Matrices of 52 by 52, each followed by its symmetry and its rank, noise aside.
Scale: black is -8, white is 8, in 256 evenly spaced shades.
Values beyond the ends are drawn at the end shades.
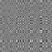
symmetric, rank one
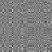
no symmetry, rank two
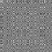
no symmetry, rank three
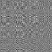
no symmetry, rank three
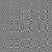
antisymmetric, rank two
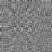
no symmetry, rank three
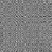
no symmetry, rank three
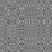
antisymmetric, rank two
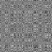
antisymmetric, rank two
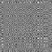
no symmetry, rank three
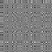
no symmetry, rank two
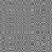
no symmetry, rank two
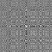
symmetric, rank two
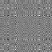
no symmetry, rank two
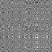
no symmetry, rank three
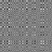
symmetric, rank one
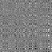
antisymmetric, rank two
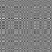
no symmetry, rank one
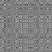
symmetric, rank two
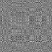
no symmetry, rank three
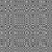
antisymmetric, rank two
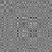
symmetric, rank two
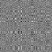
no symmetry, rank three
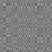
symmetric, rank one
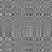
no symmetry, rank one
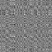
antisymmetric, rank two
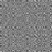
no symmetry, rank three
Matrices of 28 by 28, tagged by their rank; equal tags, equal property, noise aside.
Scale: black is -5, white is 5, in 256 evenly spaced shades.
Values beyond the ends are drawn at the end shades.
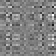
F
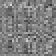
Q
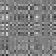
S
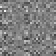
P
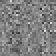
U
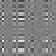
S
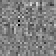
U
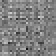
P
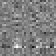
Q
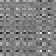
S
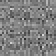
Q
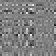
Q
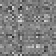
Q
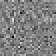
P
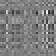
S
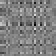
S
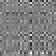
F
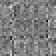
P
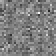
U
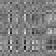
S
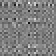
F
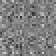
P
